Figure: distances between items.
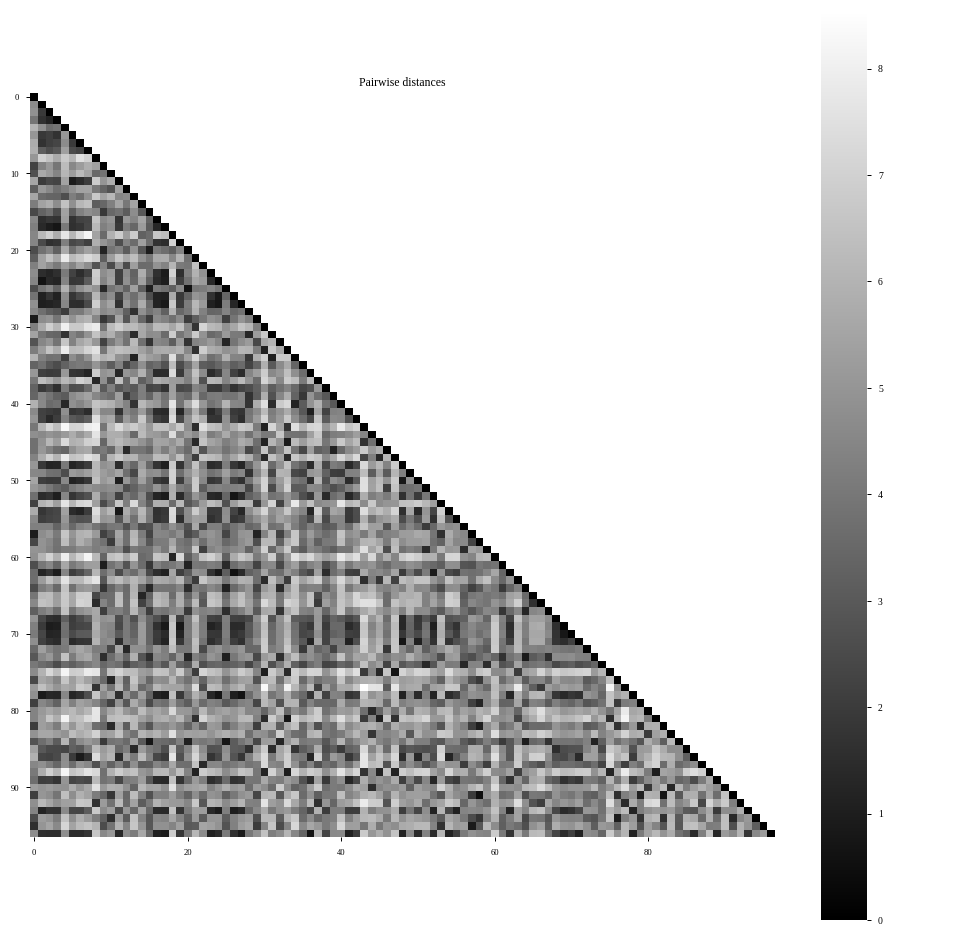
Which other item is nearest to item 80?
44
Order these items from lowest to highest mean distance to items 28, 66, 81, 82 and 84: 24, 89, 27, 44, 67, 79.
79, 67, 89, 24, 27, 44
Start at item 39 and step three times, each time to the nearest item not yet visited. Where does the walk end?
72
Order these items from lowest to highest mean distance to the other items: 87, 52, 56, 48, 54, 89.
52, 89, 48, 56, 87, 54
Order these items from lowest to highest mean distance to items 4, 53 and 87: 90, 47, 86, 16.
16, 86, 90, 47
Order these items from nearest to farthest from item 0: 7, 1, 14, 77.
14, 1, 77, 7
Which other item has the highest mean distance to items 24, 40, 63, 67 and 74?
8
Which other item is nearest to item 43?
30
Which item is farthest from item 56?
43
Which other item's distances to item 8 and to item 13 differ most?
34
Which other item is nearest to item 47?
75
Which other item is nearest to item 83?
90
